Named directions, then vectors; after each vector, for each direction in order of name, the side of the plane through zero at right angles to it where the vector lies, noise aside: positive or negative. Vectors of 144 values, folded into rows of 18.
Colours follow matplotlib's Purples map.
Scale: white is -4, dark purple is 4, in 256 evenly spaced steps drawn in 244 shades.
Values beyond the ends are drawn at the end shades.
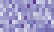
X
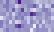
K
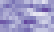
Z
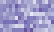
negative, negative, positive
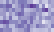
positive, negative, positive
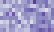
negative, positive, negative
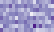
negative, negative, positive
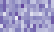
negative, negative, positive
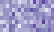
negative, positive, negative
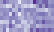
negative, positive, negative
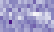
negative, positive, positive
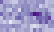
positive, negative, negative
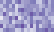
positive, positive, negative
